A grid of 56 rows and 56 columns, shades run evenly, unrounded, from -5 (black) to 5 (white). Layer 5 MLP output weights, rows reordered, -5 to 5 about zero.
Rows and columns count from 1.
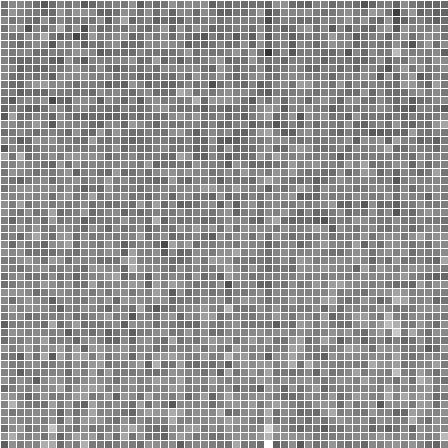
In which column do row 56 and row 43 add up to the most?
34
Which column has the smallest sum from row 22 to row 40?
19
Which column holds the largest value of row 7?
50
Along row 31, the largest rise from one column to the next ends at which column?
22
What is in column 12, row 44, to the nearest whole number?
1
